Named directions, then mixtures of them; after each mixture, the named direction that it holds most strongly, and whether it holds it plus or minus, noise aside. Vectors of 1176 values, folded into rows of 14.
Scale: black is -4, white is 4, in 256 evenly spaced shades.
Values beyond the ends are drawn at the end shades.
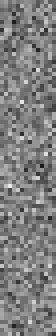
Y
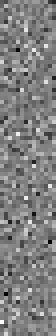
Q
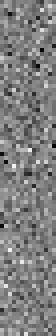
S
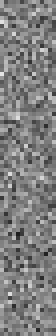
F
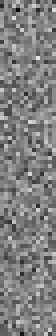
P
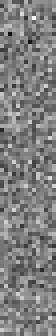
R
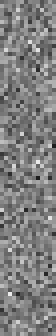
Y, minus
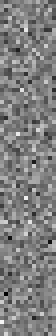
Q, plus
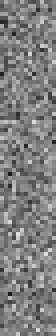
F, minus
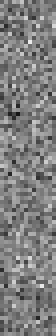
R, minus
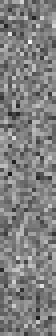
R, minus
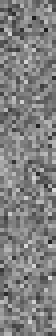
Y, plus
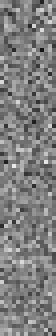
S, plus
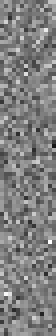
Q, minus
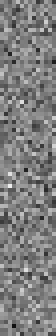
Y, plus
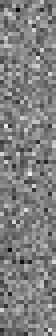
S, minus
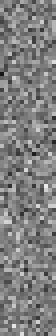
F, minus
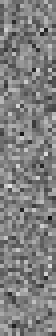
Y, plus
